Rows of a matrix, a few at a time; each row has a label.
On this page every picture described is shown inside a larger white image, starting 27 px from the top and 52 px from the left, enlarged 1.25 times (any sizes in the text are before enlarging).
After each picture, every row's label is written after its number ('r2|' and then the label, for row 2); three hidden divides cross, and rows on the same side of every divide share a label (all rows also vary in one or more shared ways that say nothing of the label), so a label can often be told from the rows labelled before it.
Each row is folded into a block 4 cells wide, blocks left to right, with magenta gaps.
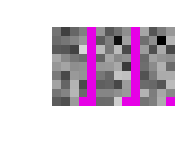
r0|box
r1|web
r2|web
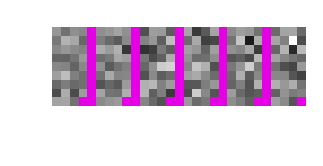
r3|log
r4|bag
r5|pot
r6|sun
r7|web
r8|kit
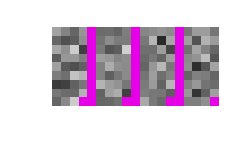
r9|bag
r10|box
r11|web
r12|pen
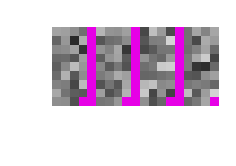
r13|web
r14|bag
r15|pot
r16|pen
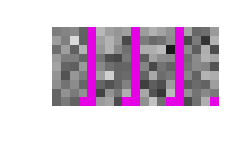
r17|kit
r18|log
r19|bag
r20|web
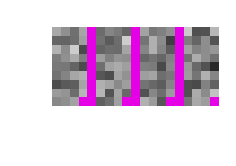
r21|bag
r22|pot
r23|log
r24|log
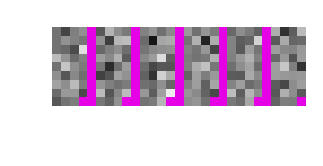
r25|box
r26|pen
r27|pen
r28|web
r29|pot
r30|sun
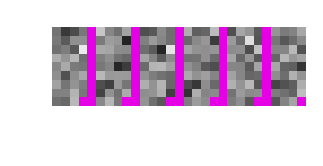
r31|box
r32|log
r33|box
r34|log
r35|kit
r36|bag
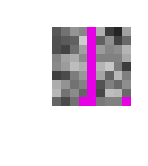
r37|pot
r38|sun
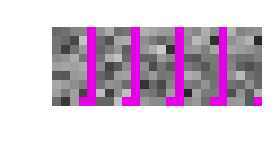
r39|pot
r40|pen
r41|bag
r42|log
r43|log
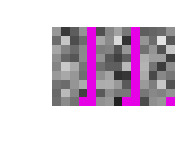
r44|sun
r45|kit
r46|kit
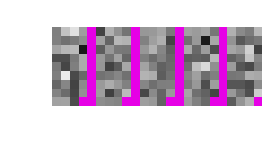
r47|bag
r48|pen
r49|log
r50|web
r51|bag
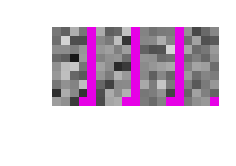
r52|sun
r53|log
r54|box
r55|sun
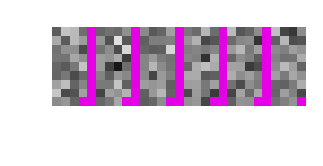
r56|pen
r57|kit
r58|box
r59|sun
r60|log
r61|sun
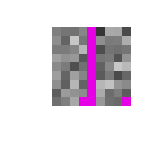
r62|kit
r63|pot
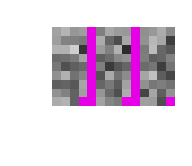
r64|bag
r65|bag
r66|log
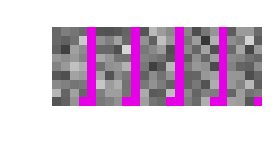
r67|pot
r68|box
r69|pen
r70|web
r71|kit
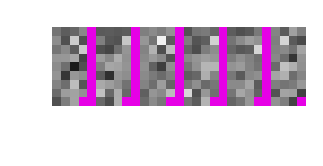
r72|kit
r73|pot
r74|kit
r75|pot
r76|box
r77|sun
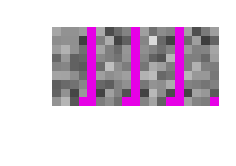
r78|log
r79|sun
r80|sun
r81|sun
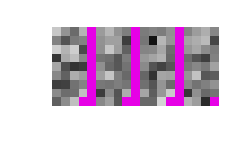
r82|bag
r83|log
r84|pen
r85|log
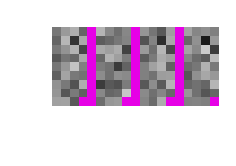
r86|web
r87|bag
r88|web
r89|web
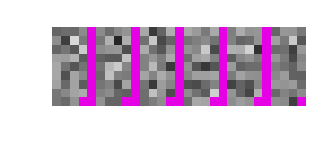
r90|kit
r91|web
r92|sun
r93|bag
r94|bag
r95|kit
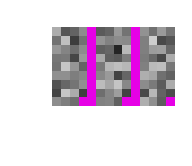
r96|sun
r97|box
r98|sun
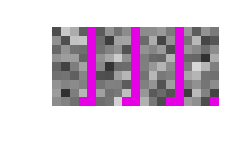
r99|pen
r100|pen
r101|web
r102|sun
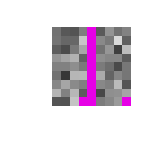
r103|pot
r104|kit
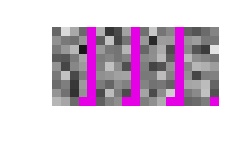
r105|bag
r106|sun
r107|pen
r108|box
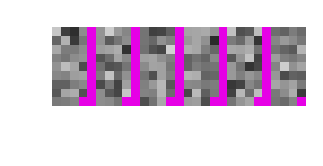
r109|sun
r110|bag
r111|box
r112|log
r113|log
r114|box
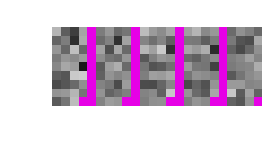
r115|web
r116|web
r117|bag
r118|bag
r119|pot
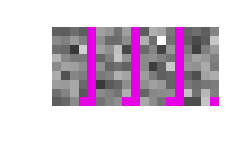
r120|box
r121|bag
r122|kit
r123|pot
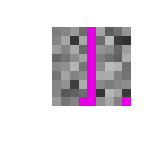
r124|web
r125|sun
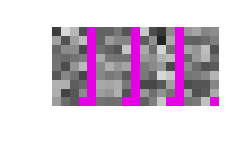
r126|pen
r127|box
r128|web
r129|bag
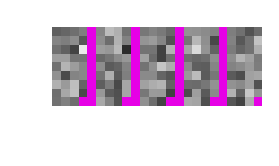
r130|box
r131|bag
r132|box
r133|log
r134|pot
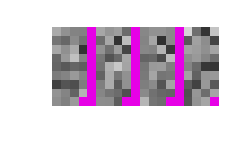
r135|bag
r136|web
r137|web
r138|log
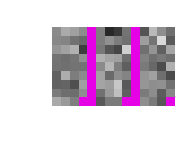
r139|bag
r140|box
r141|kit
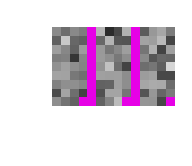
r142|sun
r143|sun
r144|kit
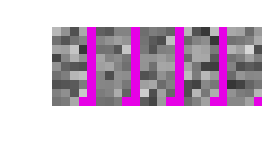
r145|bag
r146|box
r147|pot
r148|log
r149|bag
